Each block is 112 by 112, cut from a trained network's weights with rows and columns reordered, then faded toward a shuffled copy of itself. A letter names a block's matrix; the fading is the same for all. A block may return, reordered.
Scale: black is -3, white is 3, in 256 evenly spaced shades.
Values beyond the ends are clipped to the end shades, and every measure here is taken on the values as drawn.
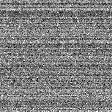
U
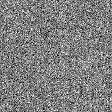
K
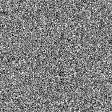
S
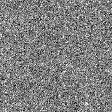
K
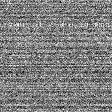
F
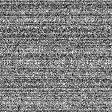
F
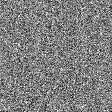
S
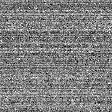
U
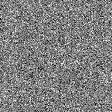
K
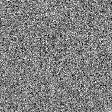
K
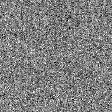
K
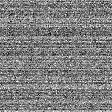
U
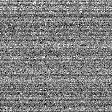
U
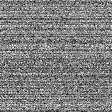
U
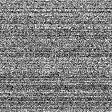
F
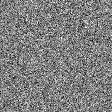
S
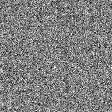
S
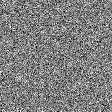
S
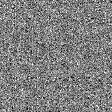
K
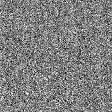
K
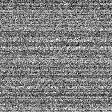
F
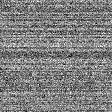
F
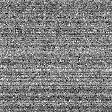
U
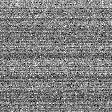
U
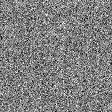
S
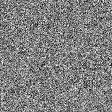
S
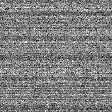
U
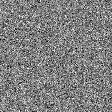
K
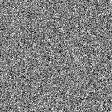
K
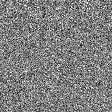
S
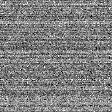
U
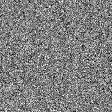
S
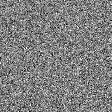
S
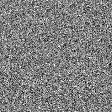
S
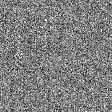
K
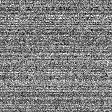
F
